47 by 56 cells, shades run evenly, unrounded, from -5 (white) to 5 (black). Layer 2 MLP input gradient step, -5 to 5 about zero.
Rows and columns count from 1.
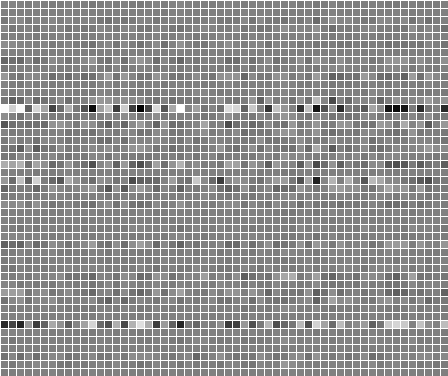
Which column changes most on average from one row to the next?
40
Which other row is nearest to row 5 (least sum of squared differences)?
28
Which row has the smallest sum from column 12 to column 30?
14
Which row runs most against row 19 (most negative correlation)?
23
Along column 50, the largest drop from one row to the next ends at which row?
15
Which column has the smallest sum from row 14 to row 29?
3
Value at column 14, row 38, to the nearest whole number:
1
